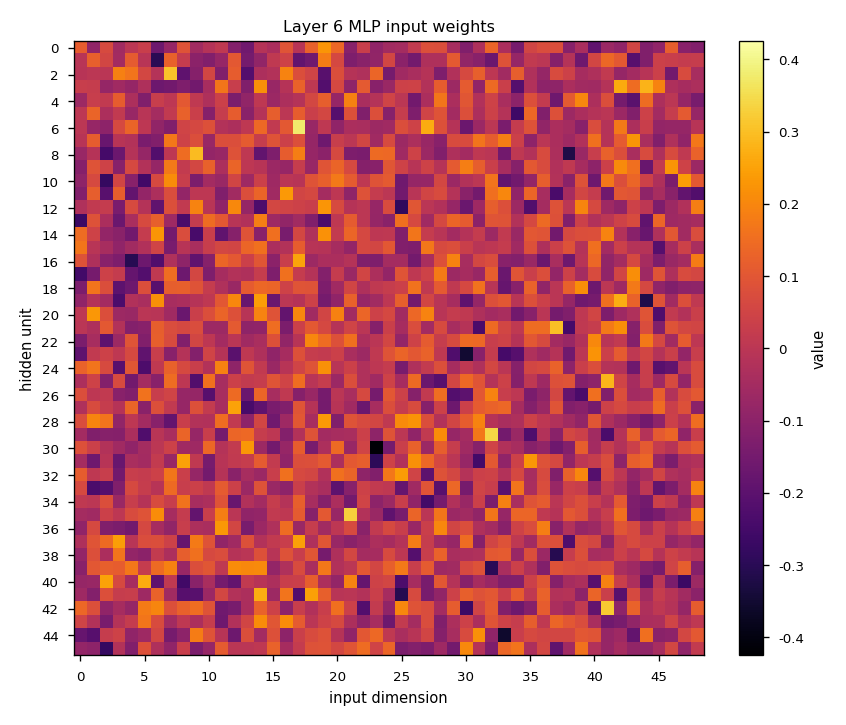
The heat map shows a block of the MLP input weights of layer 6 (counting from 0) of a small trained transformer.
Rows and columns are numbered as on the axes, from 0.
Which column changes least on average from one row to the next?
36
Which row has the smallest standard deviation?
15
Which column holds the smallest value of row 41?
25
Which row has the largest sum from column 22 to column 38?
28
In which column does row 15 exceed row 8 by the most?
38
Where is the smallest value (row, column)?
30, 23
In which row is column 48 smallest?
11
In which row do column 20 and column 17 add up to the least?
41
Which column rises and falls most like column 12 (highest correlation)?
47
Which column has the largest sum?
17
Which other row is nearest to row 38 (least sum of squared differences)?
4
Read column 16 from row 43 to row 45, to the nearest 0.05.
0.2 -0.1 -0.05
